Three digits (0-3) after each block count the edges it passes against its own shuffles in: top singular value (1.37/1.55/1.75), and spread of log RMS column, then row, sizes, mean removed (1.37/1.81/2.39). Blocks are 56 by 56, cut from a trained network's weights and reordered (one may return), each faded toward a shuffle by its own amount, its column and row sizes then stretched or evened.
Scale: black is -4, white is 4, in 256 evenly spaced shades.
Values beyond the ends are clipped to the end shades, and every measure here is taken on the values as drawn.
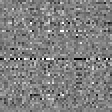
3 1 3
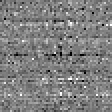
3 1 2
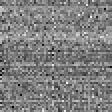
3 0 0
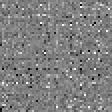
0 2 2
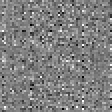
2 3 2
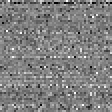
2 0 3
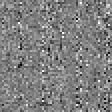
0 3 0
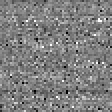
0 1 2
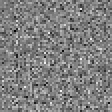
0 2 0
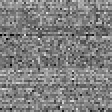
3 0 1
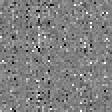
0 2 1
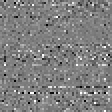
1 1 3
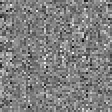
1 3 0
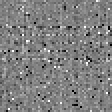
0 0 1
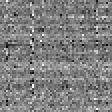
3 2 1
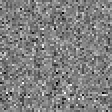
0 1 1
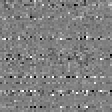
1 1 3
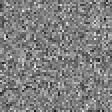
1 1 1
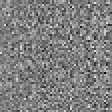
3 2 0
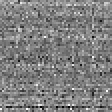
3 0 2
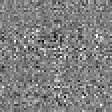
2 2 3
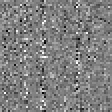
0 3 1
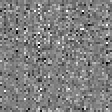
0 3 2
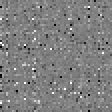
0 2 1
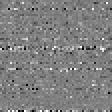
1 0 3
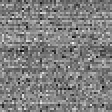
3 1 0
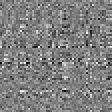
3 1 3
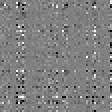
2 3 3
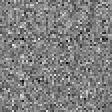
0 1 1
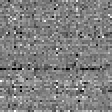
3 1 2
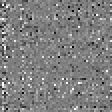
0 2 2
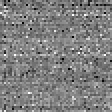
3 1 1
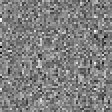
2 2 0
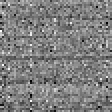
2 2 0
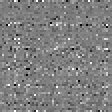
0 1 3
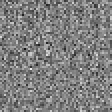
3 2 0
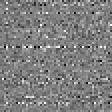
1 1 3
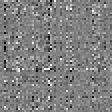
2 3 3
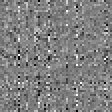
2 3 2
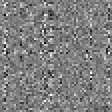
3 3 1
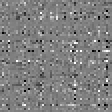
2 3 3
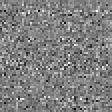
0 1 3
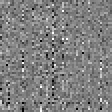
1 3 0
